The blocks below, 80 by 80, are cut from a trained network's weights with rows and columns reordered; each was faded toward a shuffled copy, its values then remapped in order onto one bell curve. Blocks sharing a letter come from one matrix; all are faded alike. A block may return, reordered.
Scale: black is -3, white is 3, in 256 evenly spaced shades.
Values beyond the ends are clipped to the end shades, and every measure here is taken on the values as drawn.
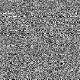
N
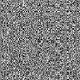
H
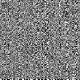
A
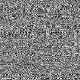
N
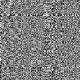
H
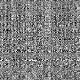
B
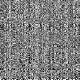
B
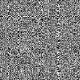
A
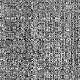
B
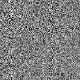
A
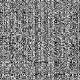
B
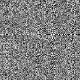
A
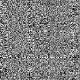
A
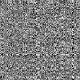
H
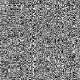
A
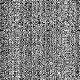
B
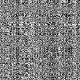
B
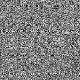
N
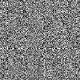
A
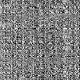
B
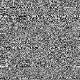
N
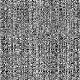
B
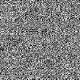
N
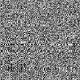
A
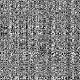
B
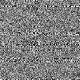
N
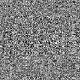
N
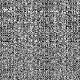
B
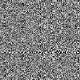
A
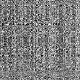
B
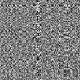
H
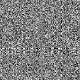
A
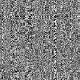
A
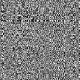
H
